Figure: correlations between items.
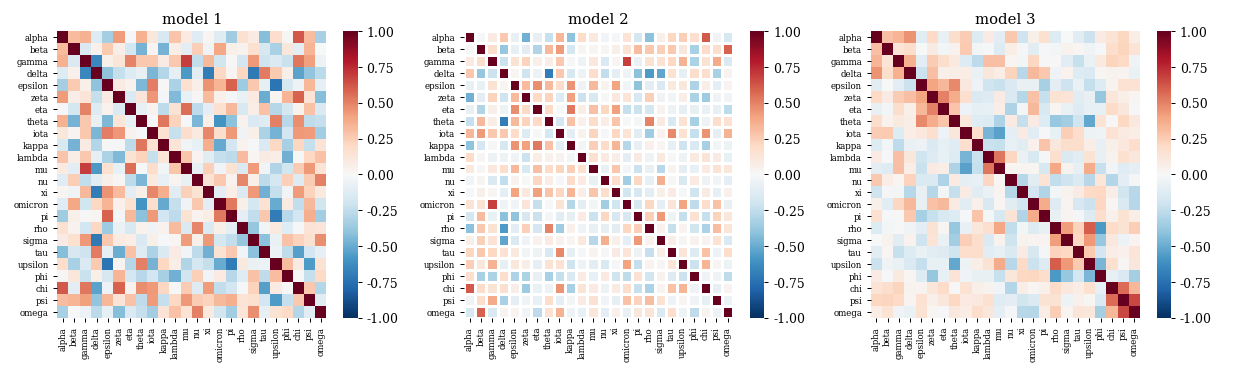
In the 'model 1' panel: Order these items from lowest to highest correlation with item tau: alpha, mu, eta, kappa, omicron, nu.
alpha, nu, kappa, mu, omicron, eta
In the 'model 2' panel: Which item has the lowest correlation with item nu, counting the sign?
omicron
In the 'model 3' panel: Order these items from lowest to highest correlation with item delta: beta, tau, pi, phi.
tau, phi, beta, pi
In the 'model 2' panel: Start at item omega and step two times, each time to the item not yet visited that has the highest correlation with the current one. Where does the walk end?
iota
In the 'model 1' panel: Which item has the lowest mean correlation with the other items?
delta
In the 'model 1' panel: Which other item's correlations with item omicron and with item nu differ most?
omega
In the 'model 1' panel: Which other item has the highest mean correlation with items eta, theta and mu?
gamma
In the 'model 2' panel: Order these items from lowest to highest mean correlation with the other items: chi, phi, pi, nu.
phi, pi, nu, chi
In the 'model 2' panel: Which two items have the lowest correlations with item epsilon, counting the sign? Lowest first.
pi, phi
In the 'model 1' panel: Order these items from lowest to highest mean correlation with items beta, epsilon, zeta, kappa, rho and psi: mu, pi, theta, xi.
theta, mu, pi, xi
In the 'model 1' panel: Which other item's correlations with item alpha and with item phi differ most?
lambda
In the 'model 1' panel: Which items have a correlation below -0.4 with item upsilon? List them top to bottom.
epsilon, iota, omicron, pi, psi
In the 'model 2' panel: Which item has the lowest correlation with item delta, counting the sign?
theta
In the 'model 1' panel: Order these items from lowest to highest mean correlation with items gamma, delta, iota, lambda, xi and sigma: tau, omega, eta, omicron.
tau, omicron, omega, eta
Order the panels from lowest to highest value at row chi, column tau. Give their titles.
model 1, model 3, model 2
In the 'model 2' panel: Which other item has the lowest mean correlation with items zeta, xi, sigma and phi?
delta
